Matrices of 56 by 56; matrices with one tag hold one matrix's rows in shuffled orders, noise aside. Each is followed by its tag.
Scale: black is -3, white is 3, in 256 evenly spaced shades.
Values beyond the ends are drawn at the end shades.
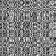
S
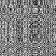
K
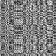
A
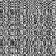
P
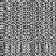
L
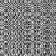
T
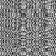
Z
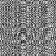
Z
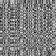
P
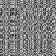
P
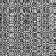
S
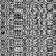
A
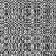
T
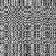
T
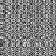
L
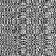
Z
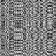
A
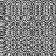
L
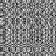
L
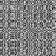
P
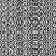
K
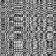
A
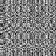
L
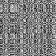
P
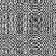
K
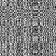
K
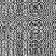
K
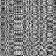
A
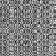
S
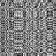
A
